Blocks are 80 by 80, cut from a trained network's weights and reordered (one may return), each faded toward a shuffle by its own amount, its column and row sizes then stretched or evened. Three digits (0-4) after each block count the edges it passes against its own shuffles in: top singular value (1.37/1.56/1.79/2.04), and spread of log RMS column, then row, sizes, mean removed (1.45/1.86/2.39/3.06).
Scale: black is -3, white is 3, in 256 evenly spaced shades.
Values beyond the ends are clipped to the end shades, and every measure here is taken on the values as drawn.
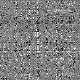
2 3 1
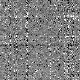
1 3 0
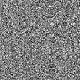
2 0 0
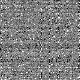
2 2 0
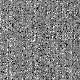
1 1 0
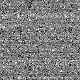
1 0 0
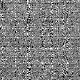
2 3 0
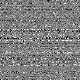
2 0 4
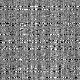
4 0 4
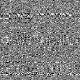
4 1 4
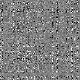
1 4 3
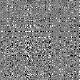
0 4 4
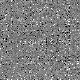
0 2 2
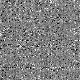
0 0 3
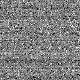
1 0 1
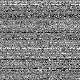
4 0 4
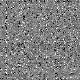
0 2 0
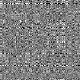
4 2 4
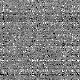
3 2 2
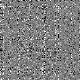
0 4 2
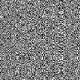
4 3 0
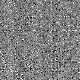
0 0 2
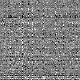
4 3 2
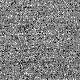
0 0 0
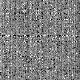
3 1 2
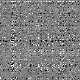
2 3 3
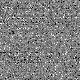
0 0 1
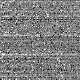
3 1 2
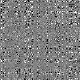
1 4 4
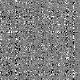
0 4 3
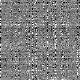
2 4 1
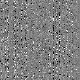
0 4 0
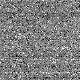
1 0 1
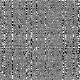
2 4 0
